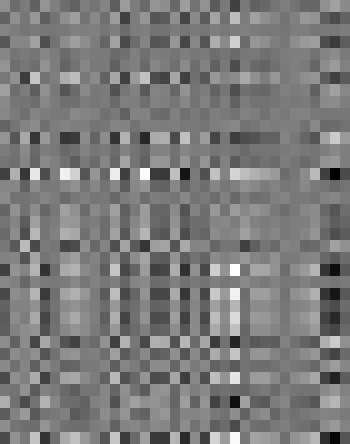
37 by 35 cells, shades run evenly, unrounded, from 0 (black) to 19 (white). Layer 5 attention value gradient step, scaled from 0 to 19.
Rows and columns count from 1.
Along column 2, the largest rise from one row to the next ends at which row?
15
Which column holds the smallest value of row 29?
24
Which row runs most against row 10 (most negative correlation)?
35
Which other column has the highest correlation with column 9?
30
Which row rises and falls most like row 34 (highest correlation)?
36
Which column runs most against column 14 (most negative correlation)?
3
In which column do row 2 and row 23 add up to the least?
34
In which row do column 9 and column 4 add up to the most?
37
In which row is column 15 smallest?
12
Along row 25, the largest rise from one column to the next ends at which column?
22
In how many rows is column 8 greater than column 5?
21
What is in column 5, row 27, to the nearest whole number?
5
